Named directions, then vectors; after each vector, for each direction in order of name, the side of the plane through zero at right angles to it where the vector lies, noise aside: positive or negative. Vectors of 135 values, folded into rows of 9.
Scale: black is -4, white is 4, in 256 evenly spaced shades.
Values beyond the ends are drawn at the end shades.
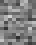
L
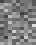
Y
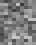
negative, positive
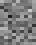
negative, negative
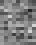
positive, positive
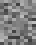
positive, negative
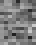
positive, positive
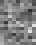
positive, positive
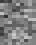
negative, positive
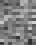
positive, negative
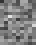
positive, positive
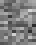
negative, negative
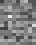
positive, positive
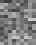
negative, positive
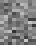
positive, negative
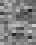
positive, positive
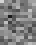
negative, negative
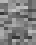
positive, negative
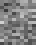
positive, negative
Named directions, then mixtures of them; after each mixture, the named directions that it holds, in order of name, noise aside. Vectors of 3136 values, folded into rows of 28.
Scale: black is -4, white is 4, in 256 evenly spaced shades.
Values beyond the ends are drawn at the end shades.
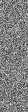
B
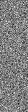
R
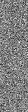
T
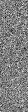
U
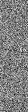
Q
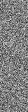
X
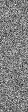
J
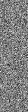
R, T, U.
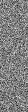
B, J, X.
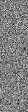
R, U.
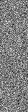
R.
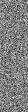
B, Q, T.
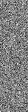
T, U, X.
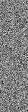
R, T, X.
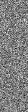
B, R, T.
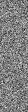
J, R, X.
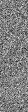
Q, U.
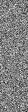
B, J, R.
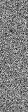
J, T, U.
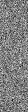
J, Q, T.
